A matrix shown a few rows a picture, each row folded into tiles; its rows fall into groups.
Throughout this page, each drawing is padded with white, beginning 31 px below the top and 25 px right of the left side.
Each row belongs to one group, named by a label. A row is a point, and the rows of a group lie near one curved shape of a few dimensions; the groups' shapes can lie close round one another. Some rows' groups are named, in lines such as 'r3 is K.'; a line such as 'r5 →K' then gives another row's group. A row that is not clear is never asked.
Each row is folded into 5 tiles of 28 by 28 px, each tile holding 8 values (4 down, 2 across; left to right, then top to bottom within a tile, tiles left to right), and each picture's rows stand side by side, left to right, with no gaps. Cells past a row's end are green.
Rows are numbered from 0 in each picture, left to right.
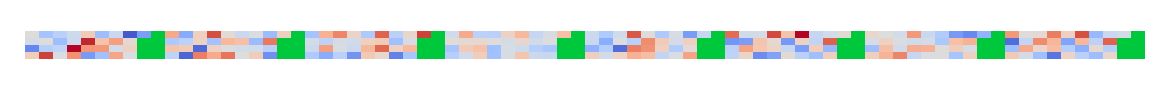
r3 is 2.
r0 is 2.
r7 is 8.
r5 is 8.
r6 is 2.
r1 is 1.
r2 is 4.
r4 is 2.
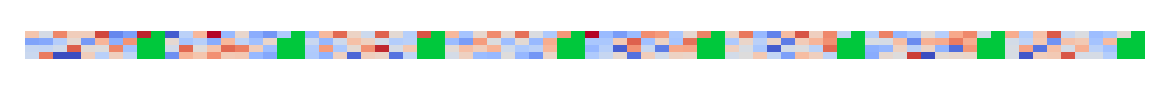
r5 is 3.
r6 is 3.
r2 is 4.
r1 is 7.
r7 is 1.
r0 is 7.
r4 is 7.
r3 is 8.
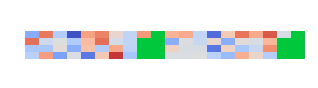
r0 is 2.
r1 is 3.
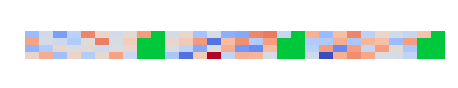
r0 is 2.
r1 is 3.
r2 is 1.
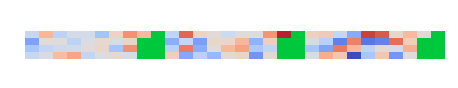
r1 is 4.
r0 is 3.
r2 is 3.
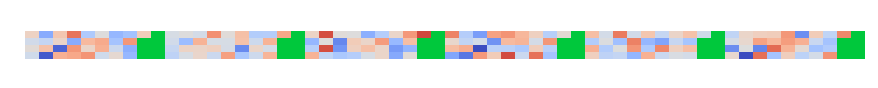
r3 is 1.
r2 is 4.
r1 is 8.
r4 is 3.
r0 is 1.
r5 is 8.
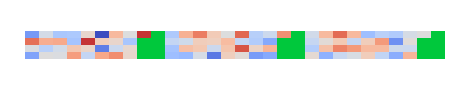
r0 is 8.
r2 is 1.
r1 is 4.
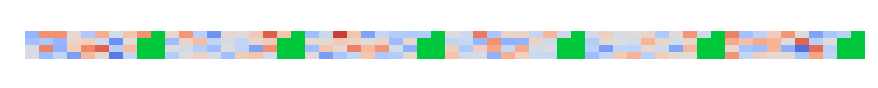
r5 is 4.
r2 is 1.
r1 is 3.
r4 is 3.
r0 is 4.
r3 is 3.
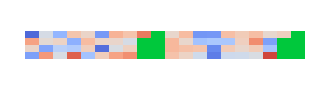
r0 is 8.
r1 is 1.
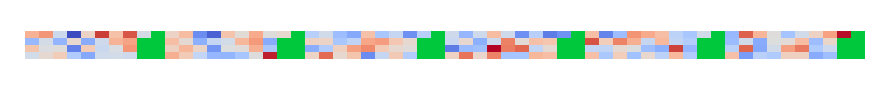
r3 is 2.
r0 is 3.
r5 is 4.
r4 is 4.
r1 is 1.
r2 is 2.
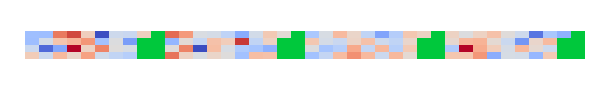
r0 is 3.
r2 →3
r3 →2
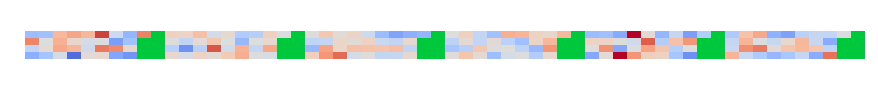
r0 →4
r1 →3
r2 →2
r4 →7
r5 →1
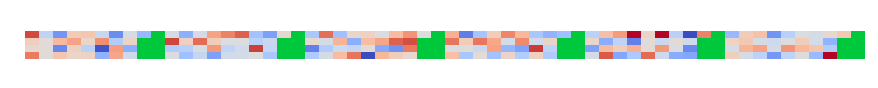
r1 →4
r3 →4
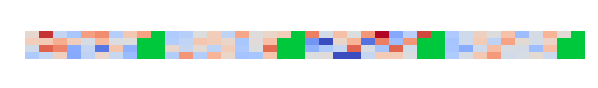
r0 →2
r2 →7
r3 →3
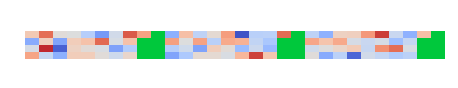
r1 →8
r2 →4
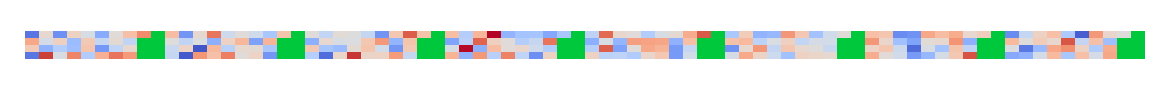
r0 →8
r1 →1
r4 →4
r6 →1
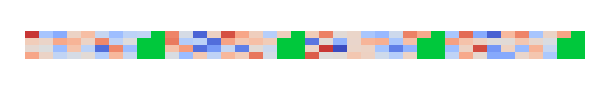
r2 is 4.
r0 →4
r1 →1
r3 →2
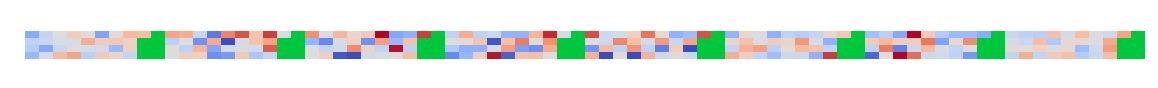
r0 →3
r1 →3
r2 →7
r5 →1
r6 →7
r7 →8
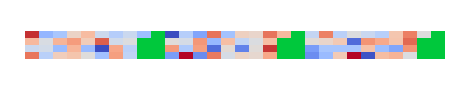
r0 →4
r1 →8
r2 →3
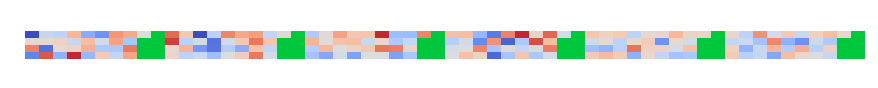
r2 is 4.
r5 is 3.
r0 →8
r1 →1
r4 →3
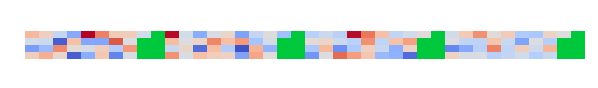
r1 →4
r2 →7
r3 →3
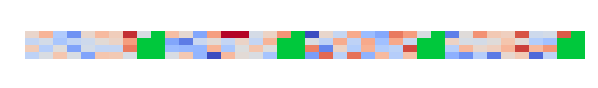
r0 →3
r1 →7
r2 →8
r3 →4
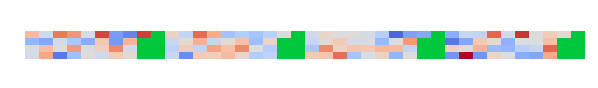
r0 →7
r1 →1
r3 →8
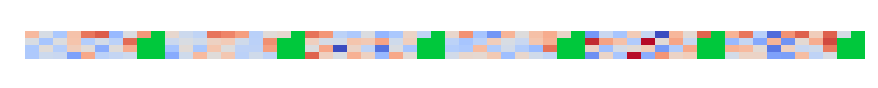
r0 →7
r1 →7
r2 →4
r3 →3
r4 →8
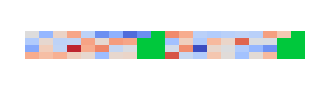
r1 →4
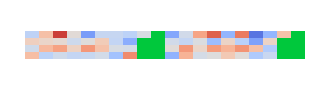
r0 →1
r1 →7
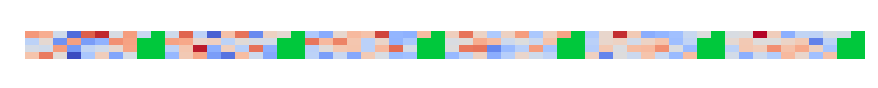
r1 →2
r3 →2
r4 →1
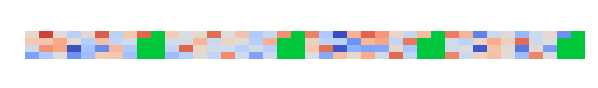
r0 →2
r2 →1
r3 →4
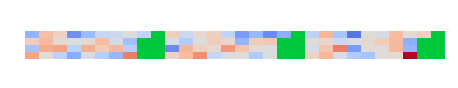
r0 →1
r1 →2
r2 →1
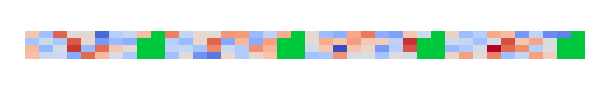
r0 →3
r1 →7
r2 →7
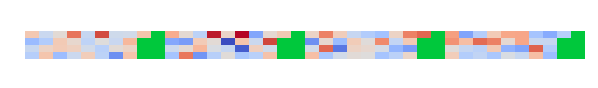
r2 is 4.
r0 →8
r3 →4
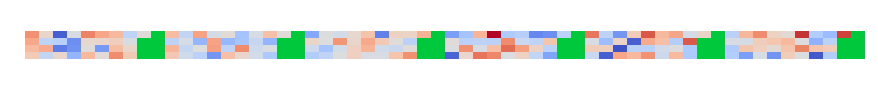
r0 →1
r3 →7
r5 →4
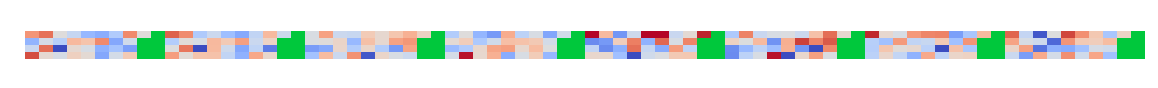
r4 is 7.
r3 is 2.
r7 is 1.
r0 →4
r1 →4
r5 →3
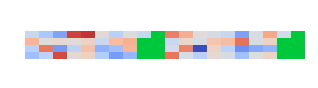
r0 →7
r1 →4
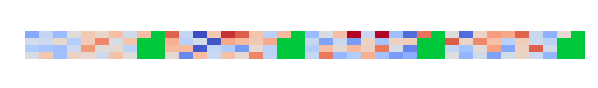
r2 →7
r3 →4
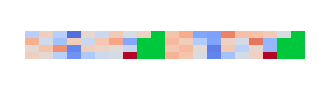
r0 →1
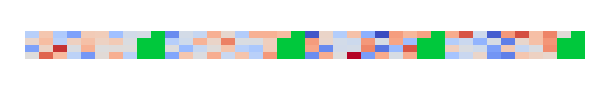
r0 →2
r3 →3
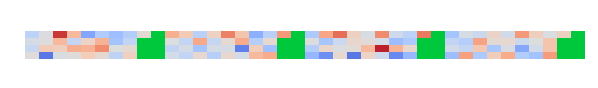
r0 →1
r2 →4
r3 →8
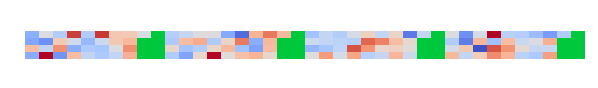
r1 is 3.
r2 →2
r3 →2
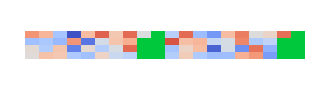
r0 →3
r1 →2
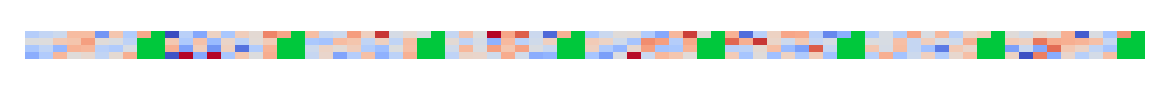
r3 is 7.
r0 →8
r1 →8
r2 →8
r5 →4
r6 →8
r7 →8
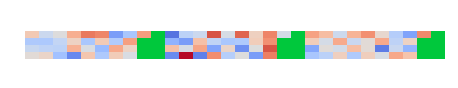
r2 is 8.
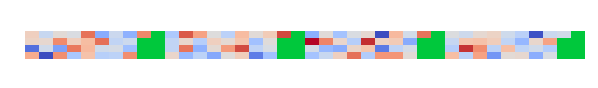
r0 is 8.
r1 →4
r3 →2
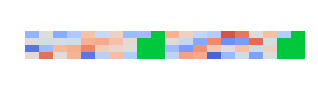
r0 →2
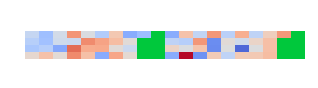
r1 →8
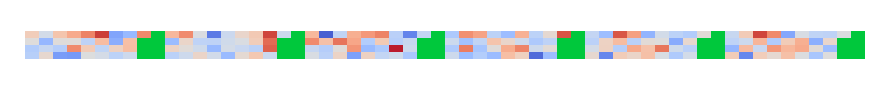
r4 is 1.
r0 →7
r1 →3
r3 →4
